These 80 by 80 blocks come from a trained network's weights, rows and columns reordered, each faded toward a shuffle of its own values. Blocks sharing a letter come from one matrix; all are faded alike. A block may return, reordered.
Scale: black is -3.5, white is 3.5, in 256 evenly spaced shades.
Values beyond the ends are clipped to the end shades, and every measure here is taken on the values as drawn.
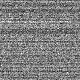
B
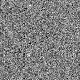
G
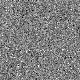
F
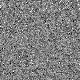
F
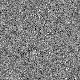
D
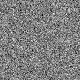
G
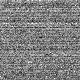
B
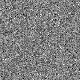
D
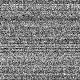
B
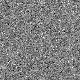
F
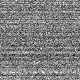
B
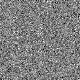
D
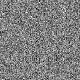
G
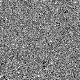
D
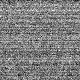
B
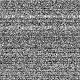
B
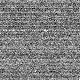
B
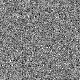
D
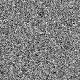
G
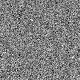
G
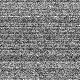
B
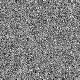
G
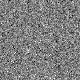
F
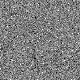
F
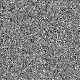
F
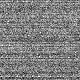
B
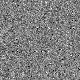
D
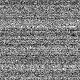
B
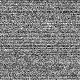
B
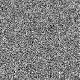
G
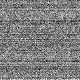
B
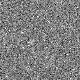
F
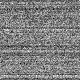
B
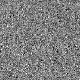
D
